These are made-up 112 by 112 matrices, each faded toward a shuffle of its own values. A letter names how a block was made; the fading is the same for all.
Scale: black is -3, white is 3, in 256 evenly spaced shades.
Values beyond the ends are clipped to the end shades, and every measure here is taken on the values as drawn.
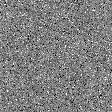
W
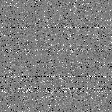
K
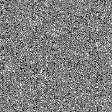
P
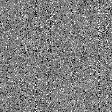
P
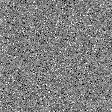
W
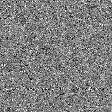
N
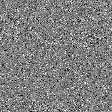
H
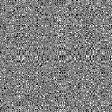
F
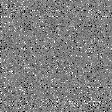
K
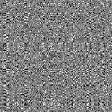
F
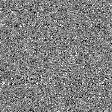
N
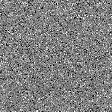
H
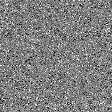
H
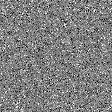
H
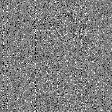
P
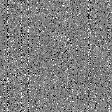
P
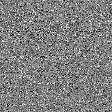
N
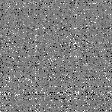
K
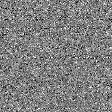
N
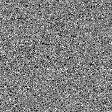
N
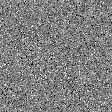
W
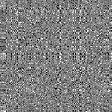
F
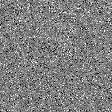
H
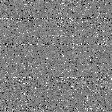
K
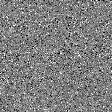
H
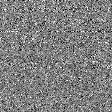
N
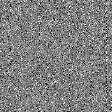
P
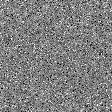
W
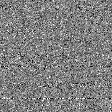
N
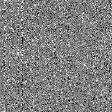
P
